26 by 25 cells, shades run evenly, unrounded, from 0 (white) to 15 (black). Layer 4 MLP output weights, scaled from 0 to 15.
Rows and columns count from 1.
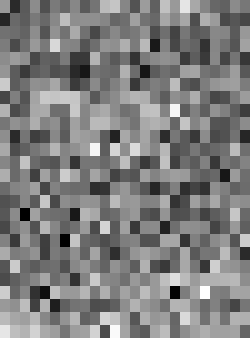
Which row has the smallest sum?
26
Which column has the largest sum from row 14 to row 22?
21
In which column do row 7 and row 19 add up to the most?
7
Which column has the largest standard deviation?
18
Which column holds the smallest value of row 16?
5
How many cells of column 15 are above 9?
6
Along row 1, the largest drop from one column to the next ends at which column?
17
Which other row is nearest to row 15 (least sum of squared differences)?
3
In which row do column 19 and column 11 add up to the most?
15
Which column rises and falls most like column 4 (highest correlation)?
12
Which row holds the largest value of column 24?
24
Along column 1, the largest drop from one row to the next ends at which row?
23
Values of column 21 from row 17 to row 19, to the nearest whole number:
11 7 9
